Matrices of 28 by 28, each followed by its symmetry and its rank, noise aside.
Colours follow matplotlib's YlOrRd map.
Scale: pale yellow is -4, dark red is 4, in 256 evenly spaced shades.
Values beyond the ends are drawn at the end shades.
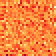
antisymmetric, rank six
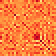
symmetric, rank four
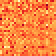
antisymmetric, rank six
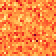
no symmetry, rank six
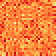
symmetric, rank five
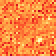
symmetric, rank five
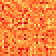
antisymmetric, rank six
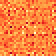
antisymmetric, rank six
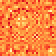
symmetric, rank four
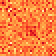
symmetric, rank six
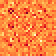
symmetric, rank five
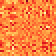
no symmetry, rank four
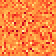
no symmetry, rank five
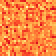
antisymmetric, rank six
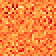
symmetric, rank four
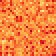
symmetric, rank five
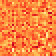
antisymmetric, rank four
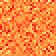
no symmetry, rank five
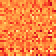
no symmetry, rank five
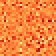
antisymmetric, rank four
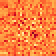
symmetric, rank five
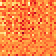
no symmetry, rank four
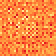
symmetric, rank four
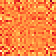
antisymmetric, rank four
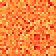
symmetric, rank six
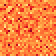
symmetric, rank six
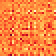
antisymmetric, rank four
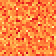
antisymmetric, rank six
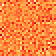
antisymmetric, rank six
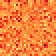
symmetric, rank six
